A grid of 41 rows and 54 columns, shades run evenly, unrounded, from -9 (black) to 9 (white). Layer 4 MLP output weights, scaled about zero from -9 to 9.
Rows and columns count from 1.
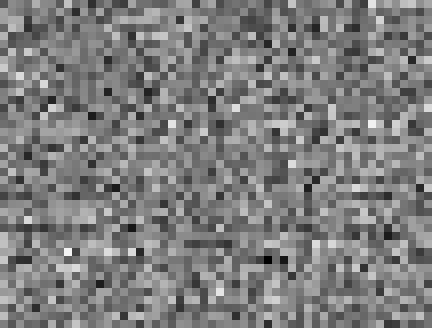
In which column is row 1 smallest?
12
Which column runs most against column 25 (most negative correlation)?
40
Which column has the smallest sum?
25
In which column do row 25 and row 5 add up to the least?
49
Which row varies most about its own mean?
16
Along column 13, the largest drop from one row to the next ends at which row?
36
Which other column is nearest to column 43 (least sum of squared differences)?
11
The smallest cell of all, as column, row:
34, 33
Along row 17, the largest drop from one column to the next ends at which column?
27
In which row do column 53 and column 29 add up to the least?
24
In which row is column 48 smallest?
37
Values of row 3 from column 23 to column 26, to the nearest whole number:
-5 4 2 3
